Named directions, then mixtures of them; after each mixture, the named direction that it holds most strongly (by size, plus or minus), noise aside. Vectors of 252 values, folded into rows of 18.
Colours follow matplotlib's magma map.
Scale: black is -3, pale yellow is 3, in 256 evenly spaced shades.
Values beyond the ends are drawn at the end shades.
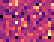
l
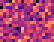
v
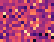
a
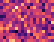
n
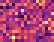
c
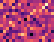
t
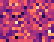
l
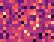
a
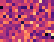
a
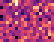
l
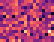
a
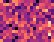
n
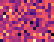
a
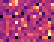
l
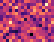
t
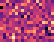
c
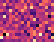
a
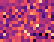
a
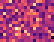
a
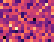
t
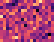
l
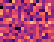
v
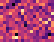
c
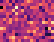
c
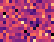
a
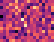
n
